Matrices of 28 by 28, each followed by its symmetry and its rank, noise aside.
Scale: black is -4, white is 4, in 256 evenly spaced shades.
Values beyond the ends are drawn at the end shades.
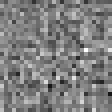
antisymmetric, rank six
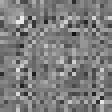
symmetric, rank four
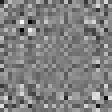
symmetric, rank three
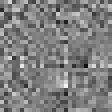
antisymmetric, rank four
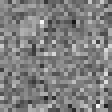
no symmetry, rank six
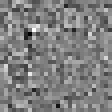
antisymmetric, rank six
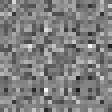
symmetric, rank three
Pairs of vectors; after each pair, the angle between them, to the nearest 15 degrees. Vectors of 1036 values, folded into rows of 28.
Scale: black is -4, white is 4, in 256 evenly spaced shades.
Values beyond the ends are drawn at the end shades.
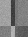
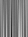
90 degrees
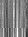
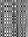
120 degrees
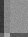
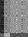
15 degrees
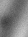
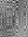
60 degrees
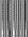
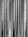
150 degrees
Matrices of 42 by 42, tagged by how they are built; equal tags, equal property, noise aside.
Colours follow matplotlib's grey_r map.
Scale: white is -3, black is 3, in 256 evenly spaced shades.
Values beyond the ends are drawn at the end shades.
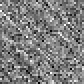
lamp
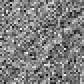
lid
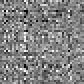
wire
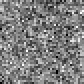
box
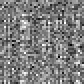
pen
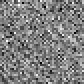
lamp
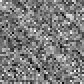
lamp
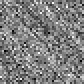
lamp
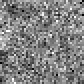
box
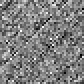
lid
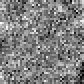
box
